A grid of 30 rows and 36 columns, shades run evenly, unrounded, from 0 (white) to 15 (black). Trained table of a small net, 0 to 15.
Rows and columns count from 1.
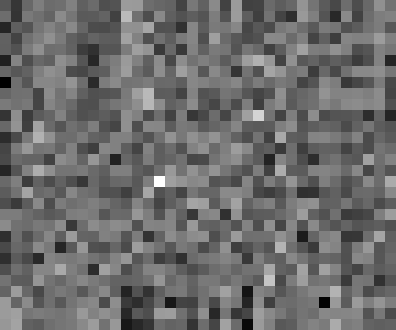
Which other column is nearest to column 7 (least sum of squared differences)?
22
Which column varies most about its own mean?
12
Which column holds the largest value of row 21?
7
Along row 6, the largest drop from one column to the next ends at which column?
2
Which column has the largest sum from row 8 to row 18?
1
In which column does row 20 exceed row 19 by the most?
18
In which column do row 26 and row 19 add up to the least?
25
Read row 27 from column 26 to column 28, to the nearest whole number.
10 9 8
